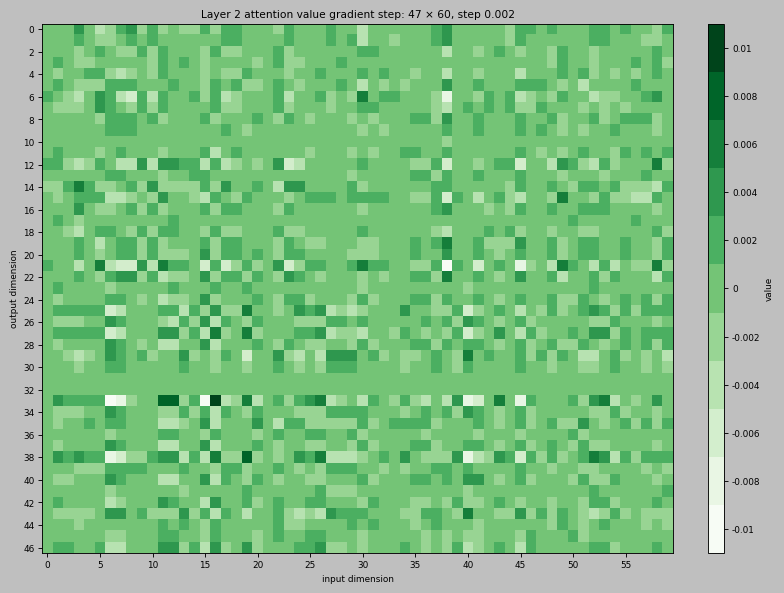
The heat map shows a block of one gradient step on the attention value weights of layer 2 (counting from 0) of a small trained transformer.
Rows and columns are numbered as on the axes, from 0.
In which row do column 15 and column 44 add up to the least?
33
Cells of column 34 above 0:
7
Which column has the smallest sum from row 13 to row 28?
22
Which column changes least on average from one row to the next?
21
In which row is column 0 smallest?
14
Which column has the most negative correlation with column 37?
57
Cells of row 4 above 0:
10
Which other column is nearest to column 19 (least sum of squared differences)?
26
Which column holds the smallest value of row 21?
38
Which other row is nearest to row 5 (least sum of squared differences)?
9
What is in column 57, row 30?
-0.002
